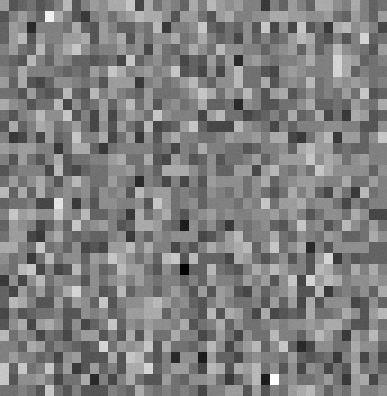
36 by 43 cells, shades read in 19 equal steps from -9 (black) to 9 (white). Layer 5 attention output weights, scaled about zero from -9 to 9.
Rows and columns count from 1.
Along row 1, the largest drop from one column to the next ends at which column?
16
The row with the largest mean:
2
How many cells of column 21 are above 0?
9
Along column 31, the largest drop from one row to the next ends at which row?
36
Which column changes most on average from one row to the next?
31
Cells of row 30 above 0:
22
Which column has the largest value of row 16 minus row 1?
30
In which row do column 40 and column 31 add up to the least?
18
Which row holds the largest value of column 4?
25
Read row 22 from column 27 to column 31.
4 -1 0 0 3
